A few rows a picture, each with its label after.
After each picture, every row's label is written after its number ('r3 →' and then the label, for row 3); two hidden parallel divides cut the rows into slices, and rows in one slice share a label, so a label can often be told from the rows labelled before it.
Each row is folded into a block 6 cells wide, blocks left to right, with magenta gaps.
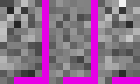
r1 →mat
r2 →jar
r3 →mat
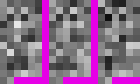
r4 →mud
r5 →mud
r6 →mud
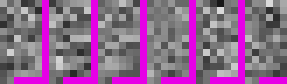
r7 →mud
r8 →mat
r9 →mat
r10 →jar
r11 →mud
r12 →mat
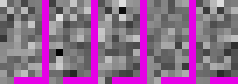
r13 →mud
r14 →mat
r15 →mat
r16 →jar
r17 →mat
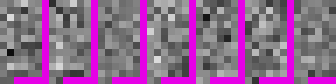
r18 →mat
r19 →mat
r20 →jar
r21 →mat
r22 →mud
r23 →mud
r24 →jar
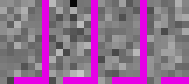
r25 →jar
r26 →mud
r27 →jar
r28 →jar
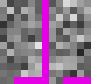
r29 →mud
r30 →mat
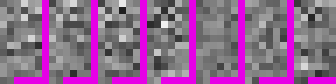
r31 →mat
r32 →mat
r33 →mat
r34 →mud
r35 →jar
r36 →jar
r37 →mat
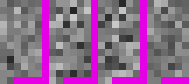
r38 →jar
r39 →mat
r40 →mud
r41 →jar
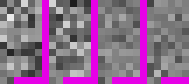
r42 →mat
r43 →mud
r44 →jar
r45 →jar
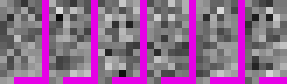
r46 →mud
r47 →mud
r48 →mat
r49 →mat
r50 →mud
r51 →mud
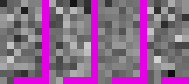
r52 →mat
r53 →mud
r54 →jar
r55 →mat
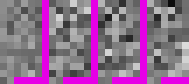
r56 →jar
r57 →mat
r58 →mud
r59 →mud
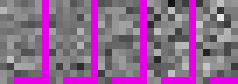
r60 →jar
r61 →jar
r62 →jar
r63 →mud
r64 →mat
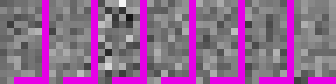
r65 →jar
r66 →jar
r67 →mat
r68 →jar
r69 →jar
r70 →jar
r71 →jar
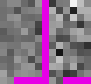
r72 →jar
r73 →mat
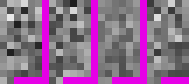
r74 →mat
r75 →mud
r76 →jar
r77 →mat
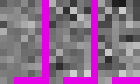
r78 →jar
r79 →mud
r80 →mud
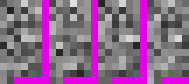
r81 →mat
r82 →mat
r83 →mat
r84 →mat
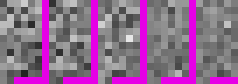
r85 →mat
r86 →mat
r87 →mat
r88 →jar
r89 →jar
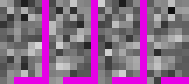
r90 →mud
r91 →mat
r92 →mud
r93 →mat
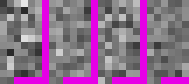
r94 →mat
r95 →jar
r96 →mat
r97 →jar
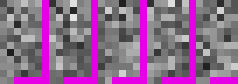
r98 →mat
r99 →mat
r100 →mud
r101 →mat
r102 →mud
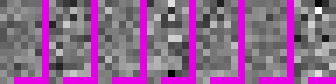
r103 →jar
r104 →mud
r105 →jar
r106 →mat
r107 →mud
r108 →jar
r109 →mud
